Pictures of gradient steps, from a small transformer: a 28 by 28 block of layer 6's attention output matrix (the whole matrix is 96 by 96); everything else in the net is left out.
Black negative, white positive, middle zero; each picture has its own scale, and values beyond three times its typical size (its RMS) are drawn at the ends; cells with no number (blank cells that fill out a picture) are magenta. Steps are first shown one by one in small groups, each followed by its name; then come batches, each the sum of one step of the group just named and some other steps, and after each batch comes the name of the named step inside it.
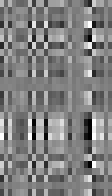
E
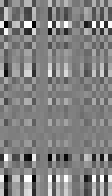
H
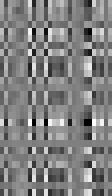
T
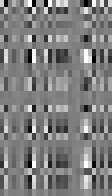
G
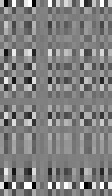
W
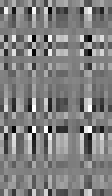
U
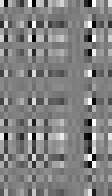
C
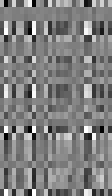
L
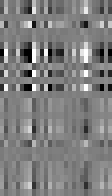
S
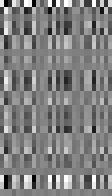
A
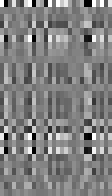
C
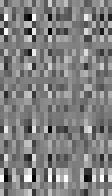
H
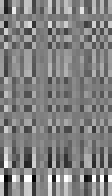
H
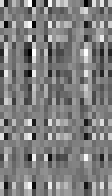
S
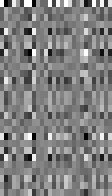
A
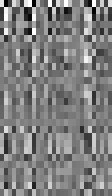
L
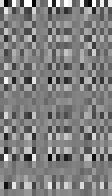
W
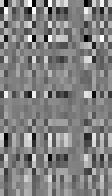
H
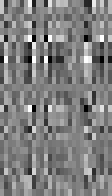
T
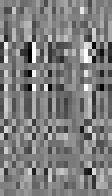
S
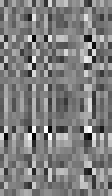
U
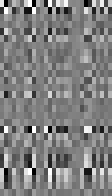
G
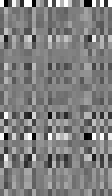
C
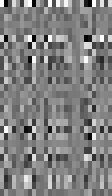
E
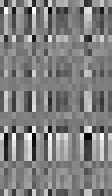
U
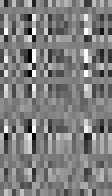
L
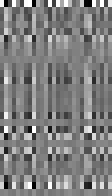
A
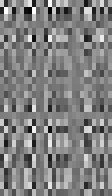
U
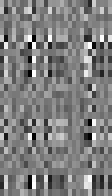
T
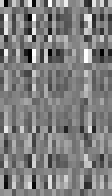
A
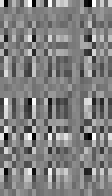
C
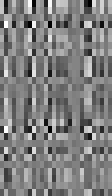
T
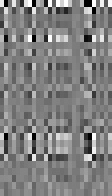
C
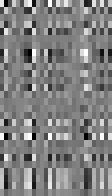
S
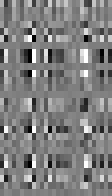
G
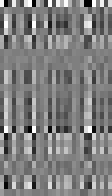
A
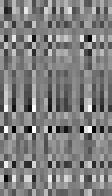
U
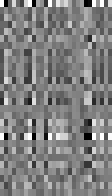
E
